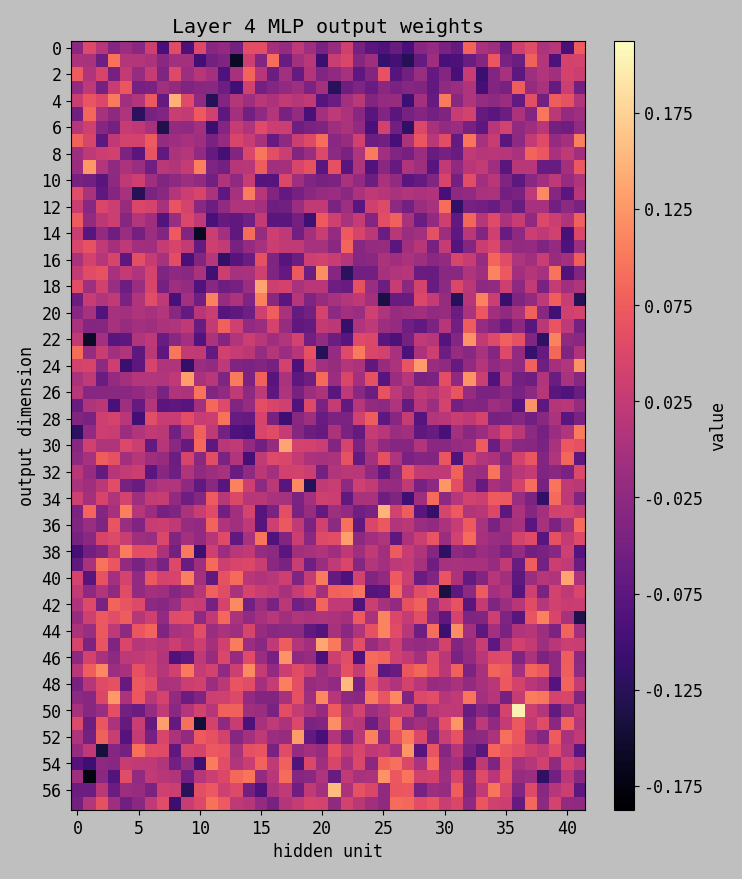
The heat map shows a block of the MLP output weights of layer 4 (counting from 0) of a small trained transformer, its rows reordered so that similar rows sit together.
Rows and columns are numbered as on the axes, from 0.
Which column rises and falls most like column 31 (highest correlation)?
27
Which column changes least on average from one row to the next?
7
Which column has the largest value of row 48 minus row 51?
10
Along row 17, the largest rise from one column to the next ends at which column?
20
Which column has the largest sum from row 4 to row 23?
15
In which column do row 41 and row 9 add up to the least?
24
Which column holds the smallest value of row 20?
39
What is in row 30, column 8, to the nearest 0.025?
-0.025
